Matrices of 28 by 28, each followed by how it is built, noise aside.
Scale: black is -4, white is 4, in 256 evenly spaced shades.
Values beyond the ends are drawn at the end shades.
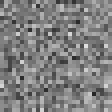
blocks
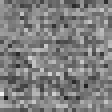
blocks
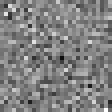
banded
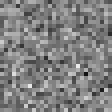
noise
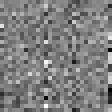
uneven columns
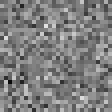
noise
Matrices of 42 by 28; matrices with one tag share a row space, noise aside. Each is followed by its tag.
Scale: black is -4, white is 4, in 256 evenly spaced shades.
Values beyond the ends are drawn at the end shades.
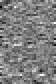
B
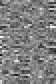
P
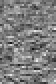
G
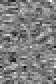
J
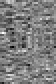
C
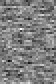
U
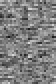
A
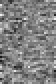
B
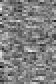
B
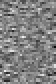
J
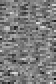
J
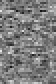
G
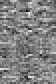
A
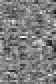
J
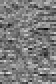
A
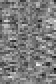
J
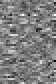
J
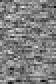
G
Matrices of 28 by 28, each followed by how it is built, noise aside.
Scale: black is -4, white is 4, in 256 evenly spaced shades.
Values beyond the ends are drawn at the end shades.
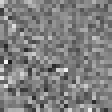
lower triangular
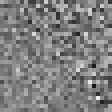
upper triangular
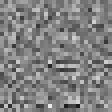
low rank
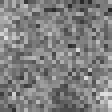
smooth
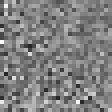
lower triangular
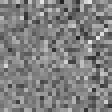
upper triangular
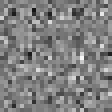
low rank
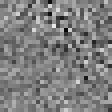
upper triangular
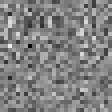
low rank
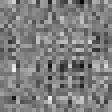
low rank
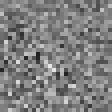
lower triangular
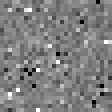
sparse
